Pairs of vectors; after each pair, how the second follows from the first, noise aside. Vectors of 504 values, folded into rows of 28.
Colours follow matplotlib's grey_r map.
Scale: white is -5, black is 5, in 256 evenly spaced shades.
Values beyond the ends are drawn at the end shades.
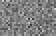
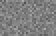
wrapped around, shrunk.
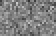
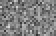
shuffled.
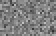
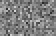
shuffled.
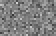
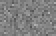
wrapped around, shrunk.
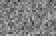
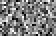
reversed, scaled up.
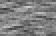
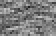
negated.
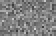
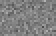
shrunk.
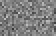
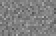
shrunk.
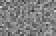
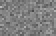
shrunk.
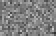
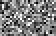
reversed, scaled up.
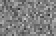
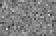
negated, partly zeroed.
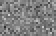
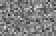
negated.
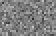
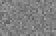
shrunk.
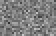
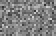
shuffled.
